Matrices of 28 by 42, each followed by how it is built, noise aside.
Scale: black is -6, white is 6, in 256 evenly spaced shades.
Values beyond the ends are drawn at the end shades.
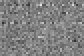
uneven rows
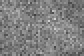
smooth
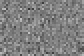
low rank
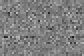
uneven rows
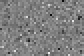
sparse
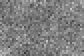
smooth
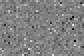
sparse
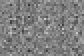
low rank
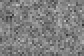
smooth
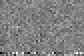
uneven rows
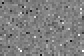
sparse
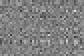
low rank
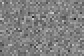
uneven rows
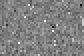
sparse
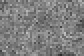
smooth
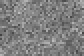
smooth
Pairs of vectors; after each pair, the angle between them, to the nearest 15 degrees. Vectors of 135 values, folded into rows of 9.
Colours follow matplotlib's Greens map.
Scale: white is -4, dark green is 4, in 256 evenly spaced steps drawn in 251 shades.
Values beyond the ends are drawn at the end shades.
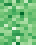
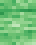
105 degrees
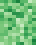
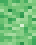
45 degrees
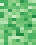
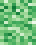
90 degrees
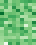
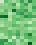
90 degrees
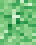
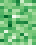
45 degrees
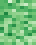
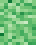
120 degrees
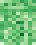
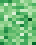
150 degrees
